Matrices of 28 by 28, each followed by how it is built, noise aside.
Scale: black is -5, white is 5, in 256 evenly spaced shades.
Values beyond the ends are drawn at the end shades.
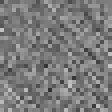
Toeplitz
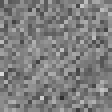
Hankel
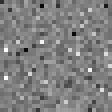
sparse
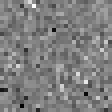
sparse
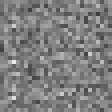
repeating rows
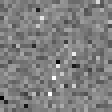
sparse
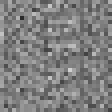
repeating rows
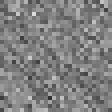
Toeplitz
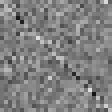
diagonal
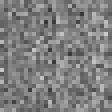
repeating rows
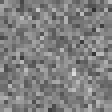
Toeplitz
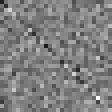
diagonal
